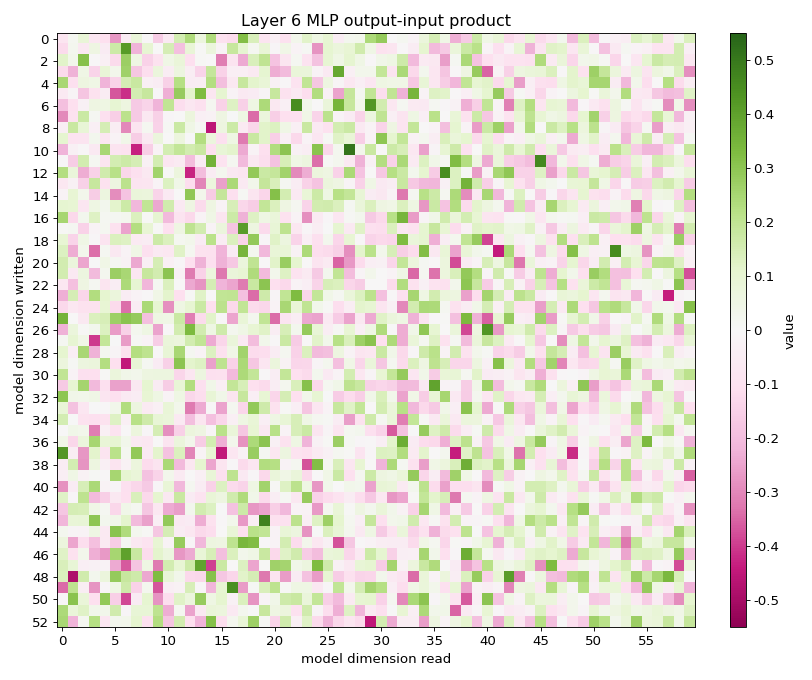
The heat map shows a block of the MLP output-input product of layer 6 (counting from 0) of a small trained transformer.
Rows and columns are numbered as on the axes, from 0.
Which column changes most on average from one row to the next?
6
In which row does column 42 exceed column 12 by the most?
12
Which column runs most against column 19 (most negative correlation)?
17
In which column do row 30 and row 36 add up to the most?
32
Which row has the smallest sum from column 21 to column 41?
25
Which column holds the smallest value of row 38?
23
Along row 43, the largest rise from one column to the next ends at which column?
19
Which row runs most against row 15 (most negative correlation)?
41
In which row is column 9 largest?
48
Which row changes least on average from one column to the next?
30
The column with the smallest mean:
15
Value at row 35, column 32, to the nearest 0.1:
-0.2
